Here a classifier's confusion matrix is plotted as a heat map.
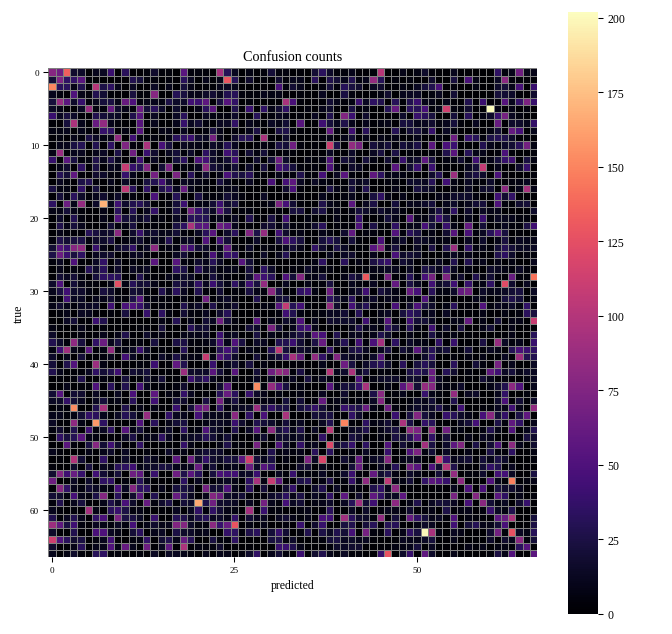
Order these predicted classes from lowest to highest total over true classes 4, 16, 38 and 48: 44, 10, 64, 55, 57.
55, 44, 57, 64, 10
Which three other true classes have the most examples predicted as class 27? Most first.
53, 60, 22
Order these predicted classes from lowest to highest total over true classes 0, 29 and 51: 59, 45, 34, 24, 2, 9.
59, 34, 24, 45, 9, 2
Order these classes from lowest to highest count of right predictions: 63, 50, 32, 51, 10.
50, 10, 51, 32, 63
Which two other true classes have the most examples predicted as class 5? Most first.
60, 38
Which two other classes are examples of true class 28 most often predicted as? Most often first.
66, 43
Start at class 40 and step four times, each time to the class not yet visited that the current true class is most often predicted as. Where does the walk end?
1
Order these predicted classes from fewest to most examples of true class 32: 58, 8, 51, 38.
58, 51, 8, 38
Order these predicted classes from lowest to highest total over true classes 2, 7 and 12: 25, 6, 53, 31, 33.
33, 53, 25, 31, 6
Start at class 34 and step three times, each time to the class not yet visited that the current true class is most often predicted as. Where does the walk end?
3
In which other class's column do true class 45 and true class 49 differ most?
38
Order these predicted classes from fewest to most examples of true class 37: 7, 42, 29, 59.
29, 59, 42, 7
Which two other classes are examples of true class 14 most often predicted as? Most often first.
55, 17
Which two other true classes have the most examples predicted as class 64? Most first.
39, 0
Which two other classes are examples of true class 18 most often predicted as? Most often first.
7, 4
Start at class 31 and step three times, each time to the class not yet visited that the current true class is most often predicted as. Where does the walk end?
23
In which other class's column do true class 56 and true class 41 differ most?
63
